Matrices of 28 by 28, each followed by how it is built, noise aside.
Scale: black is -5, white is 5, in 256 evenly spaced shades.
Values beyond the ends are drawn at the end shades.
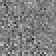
lower triangular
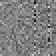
uneven columns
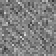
Toeplitz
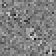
banded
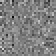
low rank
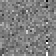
uneven columns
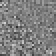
lower triangular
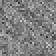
Toeplitz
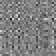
low rank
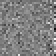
uneven columns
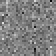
uneven columns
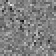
banded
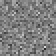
repeating columns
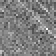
Toeplitz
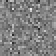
uneven columns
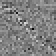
banded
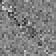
banded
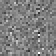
uneven columns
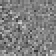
lower triangular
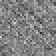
Toeplitz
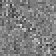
banded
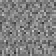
repeating columns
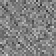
Toeplitz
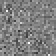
lower triangular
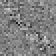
banded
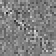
banded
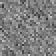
Toeplitz
